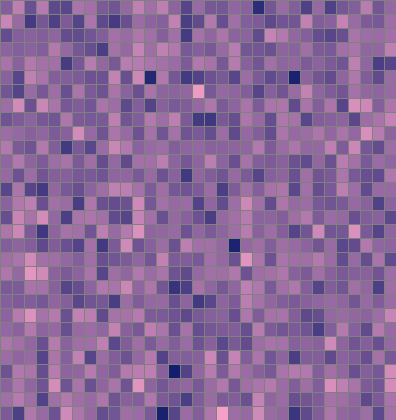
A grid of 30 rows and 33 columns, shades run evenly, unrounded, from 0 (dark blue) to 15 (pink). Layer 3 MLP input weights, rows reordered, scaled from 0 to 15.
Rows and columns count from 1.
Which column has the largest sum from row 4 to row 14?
10
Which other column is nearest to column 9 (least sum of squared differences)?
23
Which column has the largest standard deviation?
4
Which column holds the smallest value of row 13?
16
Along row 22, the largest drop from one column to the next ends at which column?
17
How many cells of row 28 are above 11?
5
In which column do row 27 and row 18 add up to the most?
11
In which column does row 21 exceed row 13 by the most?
22
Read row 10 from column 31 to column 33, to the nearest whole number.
13 11 8
